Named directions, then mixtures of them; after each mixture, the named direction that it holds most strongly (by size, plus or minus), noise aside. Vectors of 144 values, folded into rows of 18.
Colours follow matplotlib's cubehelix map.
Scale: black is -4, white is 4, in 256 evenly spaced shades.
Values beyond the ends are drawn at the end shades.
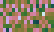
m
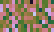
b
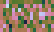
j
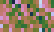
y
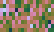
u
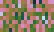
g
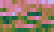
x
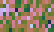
u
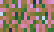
g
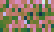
j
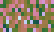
m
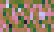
j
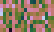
g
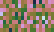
g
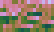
x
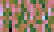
g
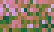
x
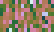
b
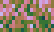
u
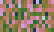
g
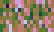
j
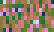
m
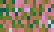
u
